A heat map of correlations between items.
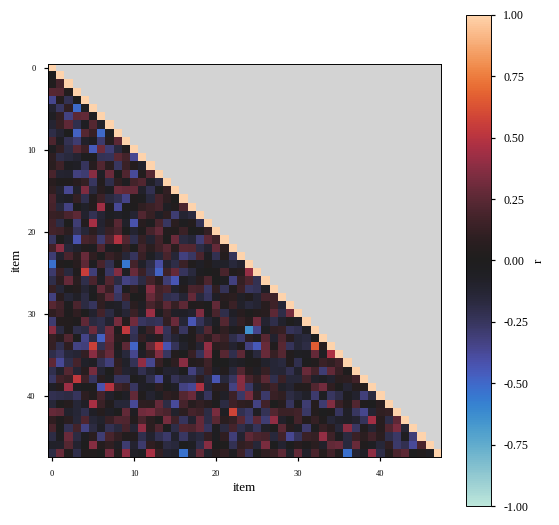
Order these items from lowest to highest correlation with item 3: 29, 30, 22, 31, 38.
22, 31, 30, 29, 38
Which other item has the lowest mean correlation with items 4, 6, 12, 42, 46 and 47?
36
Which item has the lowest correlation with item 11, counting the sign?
10
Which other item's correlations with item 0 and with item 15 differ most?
4
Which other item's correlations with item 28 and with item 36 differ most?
47
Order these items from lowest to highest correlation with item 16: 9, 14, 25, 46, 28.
9, 25, 28, 46, 14
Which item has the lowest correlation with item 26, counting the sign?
15
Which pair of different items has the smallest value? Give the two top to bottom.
24, 32
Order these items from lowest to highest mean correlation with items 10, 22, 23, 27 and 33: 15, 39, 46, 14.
46, 15, 39, 14
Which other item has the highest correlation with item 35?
34
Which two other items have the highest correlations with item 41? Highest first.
5, 34
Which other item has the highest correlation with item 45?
33
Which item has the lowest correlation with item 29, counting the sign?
45
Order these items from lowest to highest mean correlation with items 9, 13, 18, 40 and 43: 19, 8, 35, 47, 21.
19, 35, 21, 8, 47
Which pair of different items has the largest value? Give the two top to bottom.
32, 34
